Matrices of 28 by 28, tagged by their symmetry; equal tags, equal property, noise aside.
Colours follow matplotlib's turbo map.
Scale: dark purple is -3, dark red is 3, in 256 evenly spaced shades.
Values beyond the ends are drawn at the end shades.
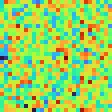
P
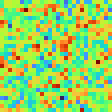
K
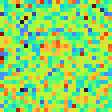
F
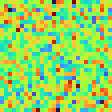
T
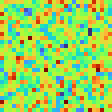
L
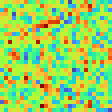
P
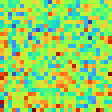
L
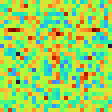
F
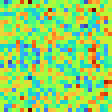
P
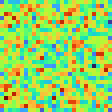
P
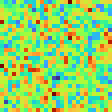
L
